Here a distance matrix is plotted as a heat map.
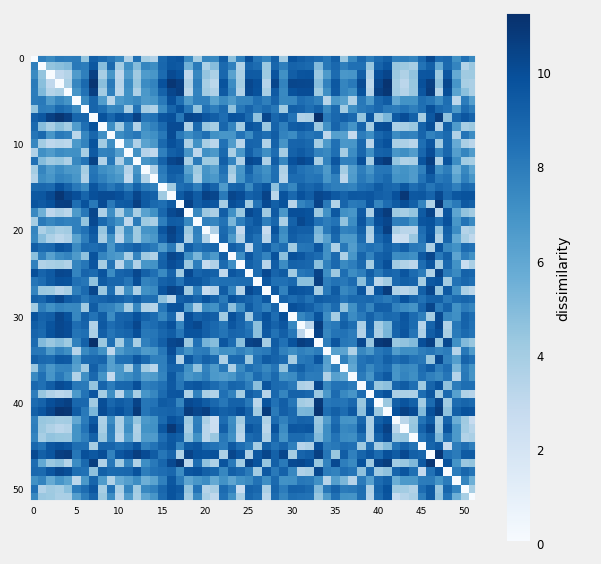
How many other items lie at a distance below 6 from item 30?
5
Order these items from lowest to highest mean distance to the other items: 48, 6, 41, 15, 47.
47, 6, 48, 15, 41
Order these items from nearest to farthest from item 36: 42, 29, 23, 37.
23, 29, 37, 42
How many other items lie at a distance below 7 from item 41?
8
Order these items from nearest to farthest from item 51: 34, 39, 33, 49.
39, 33, 49, 34
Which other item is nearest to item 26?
40
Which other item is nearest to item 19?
11
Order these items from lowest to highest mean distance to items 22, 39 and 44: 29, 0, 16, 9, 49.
49, 9, 29, 0, 16
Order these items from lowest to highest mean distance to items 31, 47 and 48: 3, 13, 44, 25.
44, 13, 3, 25
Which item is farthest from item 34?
16
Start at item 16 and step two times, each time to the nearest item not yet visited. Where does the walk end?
15
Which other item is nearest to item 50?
24
